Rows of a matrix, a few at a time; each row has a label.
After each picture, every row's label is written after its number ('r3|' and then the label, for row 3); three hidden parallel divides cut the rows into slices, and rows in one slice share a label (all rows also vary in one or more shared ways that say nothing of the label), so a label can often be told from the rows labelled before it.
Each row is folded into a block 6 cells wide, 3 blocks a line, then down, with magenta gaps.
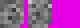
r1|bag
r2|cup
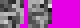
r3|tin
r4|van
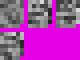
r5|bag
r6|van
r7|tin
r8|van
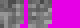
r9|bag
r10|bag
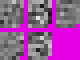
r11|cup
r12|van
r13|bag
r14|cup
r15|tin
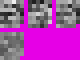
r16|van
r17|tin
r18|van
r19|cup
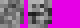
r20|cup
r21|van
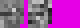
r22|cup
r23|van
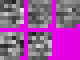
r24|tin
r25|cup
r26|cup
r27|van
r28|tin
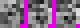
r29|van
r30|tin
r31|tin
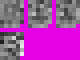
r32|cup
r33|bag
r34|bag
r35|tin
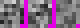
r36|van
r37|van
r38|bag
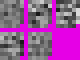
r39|cup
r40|van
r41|tin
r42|van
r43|cup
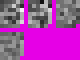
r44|tin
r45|tin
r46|cup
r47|bag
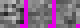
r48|van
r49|cup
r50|bag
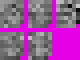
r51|cup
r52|cup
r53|van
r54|cup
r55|cup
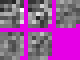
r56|tin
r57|tin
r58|cup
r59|bag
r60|cup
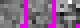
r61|bag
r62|cup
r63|van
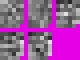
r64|cup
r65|cup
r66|tin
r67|tin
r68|tin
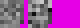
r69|cup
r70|van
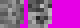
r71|cup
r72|tin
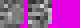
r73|bag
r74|tin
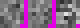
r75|cup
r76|cup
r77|tin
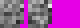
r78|cup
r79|van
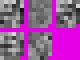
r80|van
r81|bag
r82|van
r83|van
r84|bag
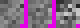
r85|bag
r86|bag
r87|tin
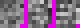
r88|bag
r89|van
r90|tin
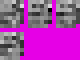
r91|van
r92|van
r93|van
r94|van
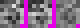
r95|tin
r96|tin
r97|bag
